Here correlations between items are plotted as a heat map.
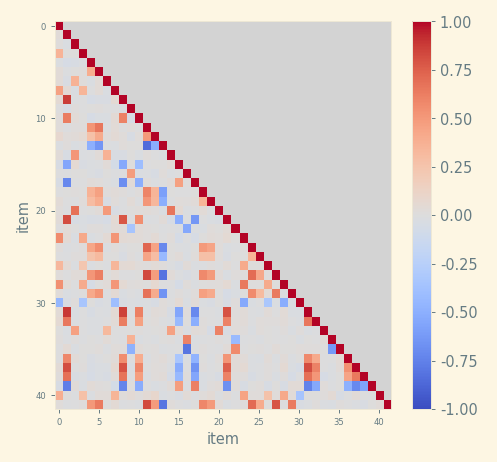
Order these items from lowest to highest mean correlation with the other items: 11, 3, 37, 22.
22, 3, 37, 11
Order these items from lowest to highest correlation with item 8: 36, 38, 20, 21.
20, 36, 38, 21
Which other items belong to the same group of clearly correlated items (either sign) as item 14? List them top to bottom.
2, 6, 20, 33
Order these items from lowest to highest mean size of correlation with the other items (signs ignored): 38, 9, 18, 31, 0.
9, 0, 18, 38, 31
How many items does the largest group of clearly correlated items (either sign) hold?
12
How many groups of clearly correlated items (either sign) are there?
5
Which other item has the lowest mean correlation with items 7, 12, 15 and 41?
13
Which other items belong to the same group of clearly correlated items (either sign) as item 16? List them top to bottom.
9, 22, 34, 35
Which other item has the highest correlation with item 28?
23
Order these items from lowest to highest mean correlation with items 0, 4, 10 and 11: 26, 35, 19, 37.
35, 26, 37, 19
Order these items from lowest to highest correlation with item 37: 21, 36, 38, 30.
30, 36, 38, 21
